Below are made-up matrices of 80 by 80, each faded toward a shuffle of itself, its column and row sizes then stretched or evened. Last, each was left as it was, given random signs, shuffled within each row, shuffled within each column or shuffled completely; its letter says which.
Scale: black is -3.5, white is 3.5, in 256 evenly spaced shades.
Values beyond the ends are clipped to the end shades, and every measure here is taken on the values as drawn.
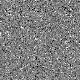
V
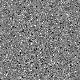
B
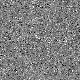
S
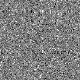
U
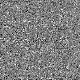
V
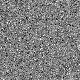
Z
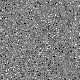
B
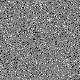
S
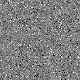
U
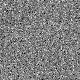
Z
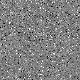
V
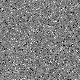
S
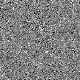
V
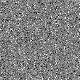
B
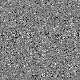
S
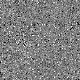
U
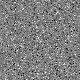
B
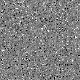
V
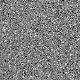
B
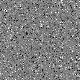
B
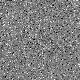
Z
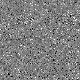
U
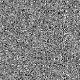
U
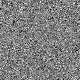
S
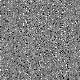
B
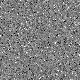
Z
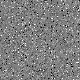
B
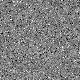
Z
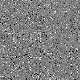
U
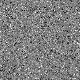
S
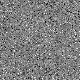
V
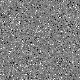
V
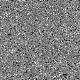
S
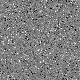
Z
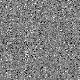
U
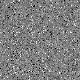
V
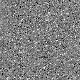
B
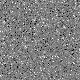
Z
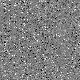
B
